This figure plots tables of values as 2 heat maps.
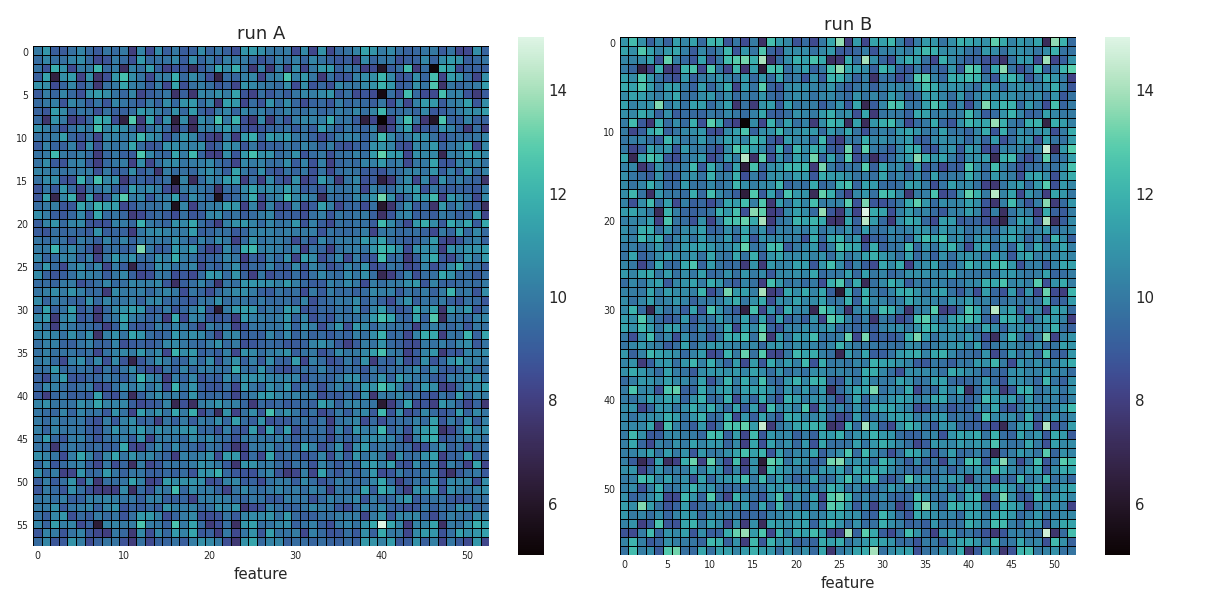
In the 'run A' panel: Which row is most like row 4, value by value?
31
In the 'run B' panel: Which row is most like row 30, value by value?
17
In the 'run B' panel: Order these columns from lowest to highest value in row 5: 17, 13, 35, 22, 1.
13, 17, 22, 1, 35
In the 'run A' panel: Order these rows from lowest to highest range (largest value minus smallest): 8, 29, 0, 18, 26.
29, 0, 26, 18, 8
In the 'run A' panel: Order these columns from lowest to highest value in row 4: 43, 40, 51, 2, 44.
2, 43, 51, 44, 40
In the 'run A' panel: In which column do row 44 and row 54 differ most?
46
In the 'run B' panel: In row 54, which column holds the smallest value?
16
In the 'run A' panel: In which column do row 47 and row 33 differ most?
16
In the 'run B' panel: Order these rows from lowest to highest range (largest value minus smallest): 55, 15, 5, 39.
15, 5, 39, 55
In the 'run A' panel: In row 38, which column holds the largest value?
12
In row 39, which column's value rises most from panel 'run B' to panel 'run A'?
40
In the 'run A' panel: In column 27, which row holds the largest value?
42
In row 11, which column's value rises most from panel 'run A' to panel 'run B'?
5
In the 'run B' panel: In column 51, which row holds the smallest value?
28
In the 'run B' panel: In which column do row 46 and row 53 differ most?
43
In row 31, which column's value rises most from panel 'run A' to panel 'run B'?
2
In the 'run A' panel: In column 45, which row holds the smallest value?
8
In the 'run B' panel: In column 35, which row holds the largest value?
52
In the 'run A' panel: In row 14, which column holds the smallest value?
14
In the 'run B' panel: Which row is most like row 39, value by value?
57
